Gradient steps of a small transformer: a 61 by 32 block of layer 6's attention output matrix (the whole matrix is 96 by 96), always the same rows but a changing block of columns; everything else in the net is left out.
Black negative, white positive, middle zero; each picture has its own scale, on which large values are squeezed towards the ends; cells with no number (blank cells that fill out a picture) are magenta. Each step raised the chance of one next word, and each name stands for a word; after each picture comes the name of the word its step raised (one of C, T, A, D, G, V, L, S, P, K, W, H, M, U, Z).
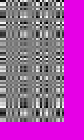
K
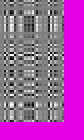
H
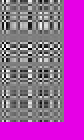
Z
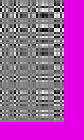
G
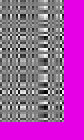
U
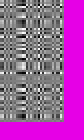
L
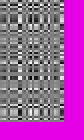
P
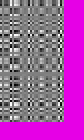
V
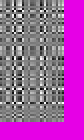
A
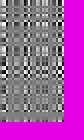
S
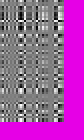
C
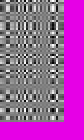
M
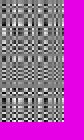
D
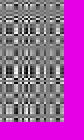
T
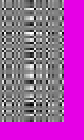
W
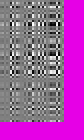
S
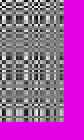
P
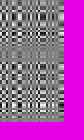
W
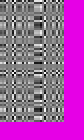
M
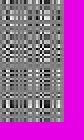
Z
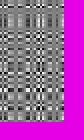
L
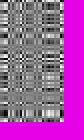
K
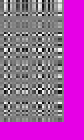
U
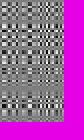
G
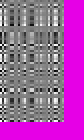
D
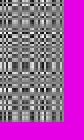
L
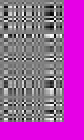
C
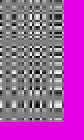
S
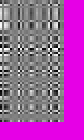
Z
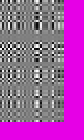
Z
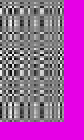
H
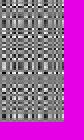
L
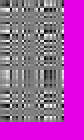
V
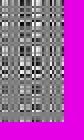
S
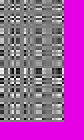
T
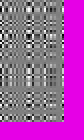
V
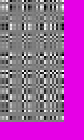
M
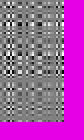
S
